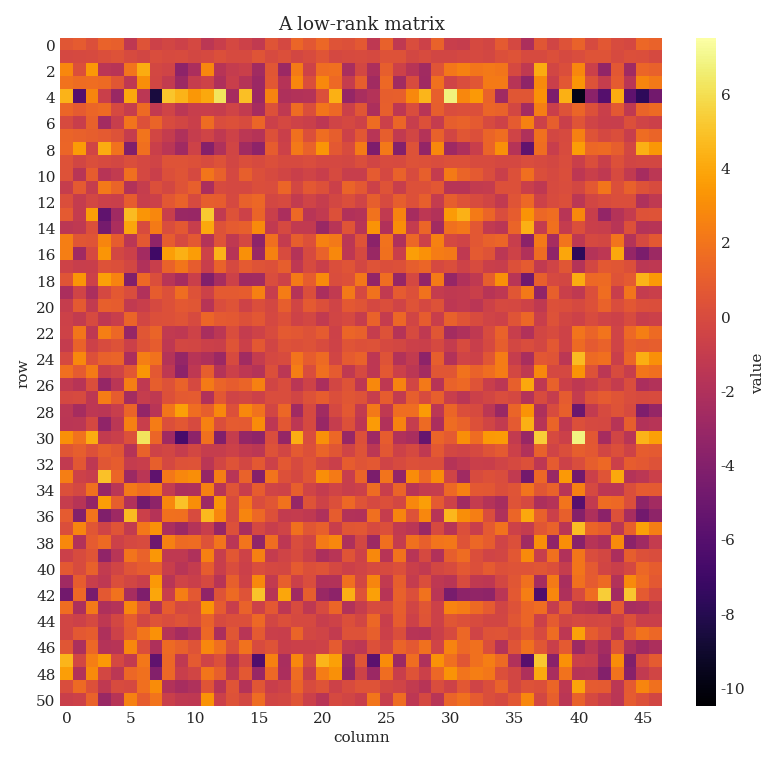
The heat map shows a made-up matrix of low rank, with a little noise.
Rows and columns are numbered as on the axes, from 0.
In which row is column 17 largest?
42
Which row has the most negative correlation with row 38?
41
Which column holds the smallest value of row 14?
3
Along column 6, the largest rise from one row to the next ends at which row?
30
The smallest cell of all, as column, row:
40, 4
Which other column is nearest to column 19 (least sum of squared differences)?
23
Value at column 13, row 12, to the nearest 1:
0
